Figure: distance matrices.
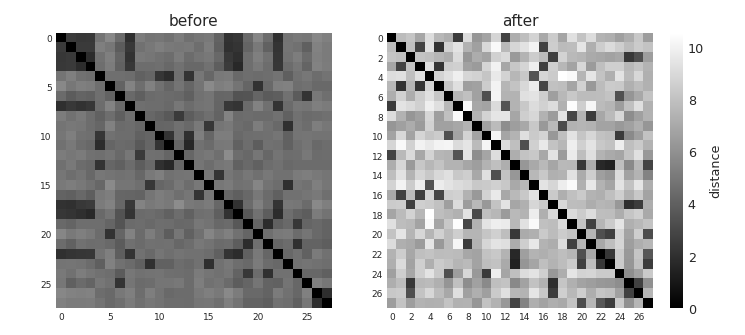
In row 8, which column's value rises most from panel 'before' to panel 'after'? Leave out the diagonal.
12
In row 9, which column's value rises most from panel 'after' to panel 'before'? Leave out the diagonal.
18
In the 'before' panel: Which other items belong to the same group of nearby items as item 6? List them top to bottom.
25
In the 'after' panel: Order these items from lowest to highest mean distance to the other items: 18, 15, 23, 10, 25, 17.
25, 23, 17, 10, 18, 15
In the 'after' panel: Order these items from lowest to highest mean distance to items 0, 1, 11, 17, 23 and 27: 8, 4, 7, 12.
12, 7, 8, 4
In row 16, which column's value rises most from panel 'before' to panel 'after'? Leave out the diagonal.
14
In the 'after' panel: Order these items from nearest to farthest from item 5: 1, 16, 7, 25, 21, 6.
1, 16, 21, 25, 6, 7
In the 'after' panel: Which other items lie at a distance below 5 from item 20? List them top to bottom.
13, 22, 23, 27
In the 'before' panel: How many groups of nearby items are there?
9
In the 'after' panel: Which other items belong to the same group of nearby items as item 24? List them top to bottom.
6, 10
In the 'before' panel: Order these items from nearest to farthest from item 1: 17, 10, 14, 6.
17, 6, 14, 10
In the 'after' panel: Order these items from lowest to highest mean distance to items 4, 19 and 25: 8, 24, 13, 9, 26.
8, 26, 13, 9, 24
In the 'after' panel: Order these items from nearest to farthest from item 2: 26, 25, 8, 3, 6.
25, 26, 8, 6, 3
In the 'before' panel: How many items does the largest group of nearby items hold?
8
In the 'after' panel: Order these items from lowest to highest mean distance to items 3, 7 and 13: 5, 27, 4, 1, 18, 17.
27, 5, 1, 18, 17, 4
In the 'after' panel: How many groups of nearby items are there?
9
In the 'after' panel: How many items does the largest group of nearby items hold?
5
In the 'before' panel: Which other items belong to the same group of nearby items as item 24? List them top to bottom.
19, 21
